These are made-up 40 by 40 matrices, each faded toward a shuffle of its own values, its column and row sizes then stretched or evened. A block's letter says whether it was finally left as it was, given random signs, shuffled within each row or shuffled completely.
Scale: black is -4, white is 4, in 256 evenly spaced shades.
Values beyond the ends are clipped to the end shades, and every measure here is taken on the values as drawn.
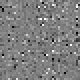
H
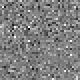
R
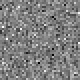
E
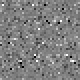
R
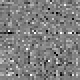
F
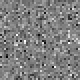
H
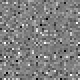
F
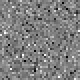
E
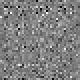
F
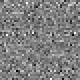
R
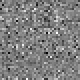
H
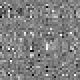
F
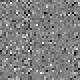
F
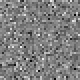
R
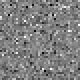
R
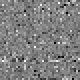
R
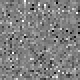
E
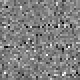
R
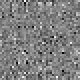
F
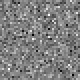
E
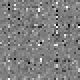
H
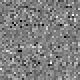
R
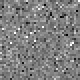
E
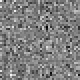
H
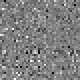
F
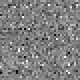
R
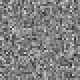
H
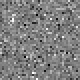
E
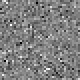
E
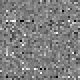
H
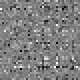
F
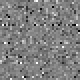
R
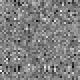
F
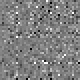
F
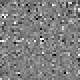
F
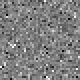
E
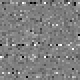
R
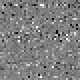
R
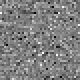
R
